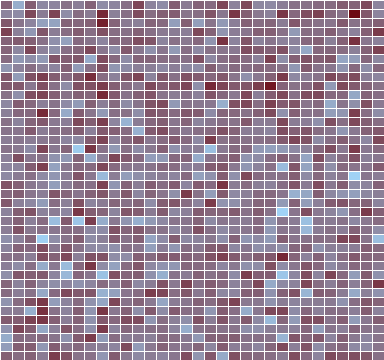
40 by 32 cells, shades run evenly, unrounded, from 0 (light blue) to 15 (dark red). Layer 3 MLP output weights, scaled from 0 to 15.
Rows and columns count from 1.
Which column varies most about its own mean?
9
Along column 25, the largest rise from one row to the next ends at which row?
23
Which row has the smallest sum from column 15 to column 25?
17
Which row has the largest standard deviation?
31
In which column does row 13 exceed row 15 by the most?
4
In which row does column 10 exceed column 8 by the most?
18
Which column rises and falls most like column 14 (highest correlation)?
13
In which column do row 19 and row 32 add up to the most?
32
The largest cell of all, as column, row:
30, 2
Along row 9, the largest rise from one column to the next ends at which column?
3
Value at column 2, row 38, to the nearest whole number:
8
